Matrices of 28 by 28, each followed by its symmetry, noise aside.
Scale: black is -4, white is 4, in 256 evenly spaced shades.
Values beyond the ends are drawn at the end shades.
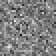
symmetric across the other diagonal.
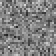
same after a half turn.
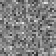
mirrored top to bottom.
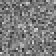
same after a half turn.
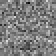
mirrored left to right.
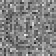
mirrored top to bottom.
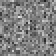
mirrored top to bottom.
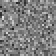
antisymmetric.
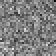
symmetric across the other diagonal.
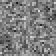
same after a half turn.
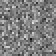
mirrored top to bottom.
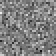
symmetric across the other diagonal.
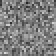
mirrored left to right.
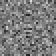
mirrored left to right.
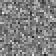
symmetric across the other diagonal.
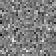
mirrored left to right.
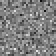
symmetric across the other diagonal.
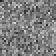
same after a half turn.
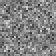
symmetric across the other diagonal.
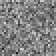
same after a half turn.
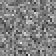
same after a half turn.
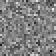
mirrored top to bottom.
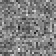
mirrored top to bottom.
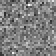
antisymmetric.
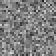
symmetric across the other diagonal.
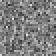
mirrored top to bottom.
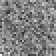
symmetric across the other diagonal.
